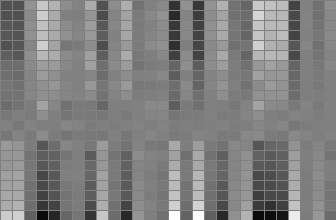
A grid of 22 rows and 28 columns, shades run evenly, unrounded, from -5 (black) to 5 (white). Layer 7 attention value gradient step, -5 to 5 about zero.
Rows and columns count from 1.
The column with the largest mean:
22
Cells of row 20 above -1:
20
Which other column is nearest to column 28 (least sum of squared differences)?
10
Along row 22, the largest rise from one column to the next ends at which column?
25
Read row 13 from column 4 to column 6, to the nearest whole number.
0 0 0
